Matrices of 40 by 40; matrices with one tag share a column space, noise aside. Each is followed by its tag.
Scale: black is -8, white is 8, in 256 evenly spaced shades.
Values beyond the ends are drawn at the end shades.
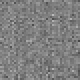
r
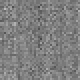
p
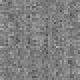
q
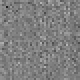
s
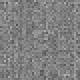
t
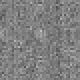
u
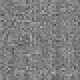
p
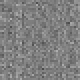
u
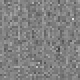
u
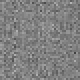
t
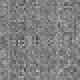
q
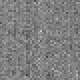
t
